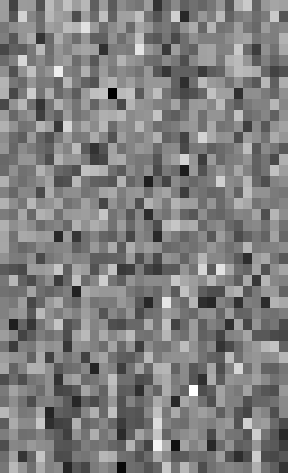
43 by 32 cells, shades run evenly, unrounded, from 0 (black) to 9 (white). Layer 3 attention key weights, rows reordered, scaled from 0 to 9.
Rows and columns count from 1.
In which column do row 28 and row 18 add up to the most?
19
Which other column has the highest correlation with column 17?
30
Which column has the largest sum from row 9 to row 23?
1
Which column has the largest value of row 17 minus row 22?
9
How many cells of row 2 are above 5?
14
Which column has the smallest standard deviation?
26
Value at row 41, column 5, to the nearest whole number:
5
